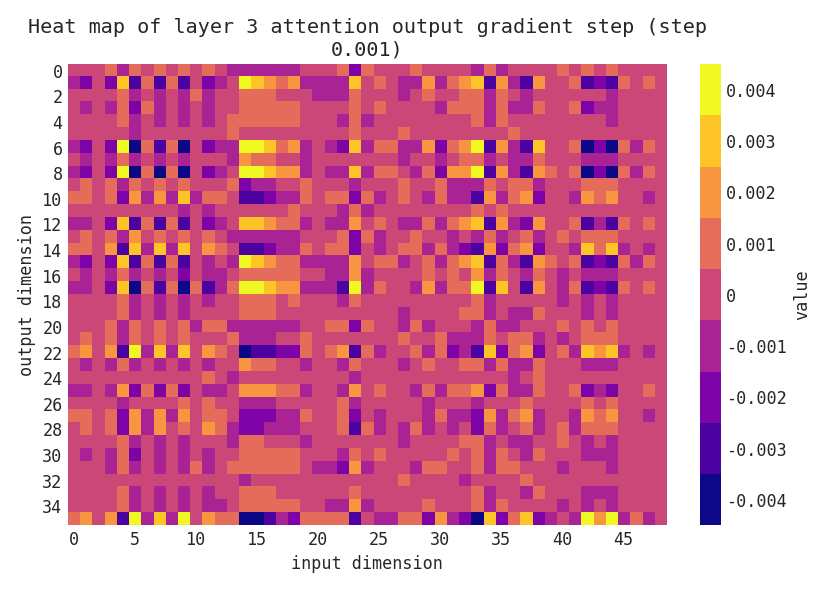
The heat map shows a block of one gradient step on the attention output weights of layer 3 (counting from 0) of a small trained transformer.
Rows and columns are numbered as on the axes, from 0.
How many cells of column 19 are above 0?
7
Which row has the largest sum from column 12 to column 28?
8
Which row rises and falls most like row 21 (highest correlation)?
9
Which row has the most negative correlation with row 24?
5
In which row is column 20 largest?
35
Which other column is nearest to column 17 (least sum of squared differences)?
18
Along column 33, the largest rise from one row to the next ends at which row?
15
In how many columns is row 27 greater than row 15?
22
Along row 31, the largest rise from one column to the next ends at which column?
23
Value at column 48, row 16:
0
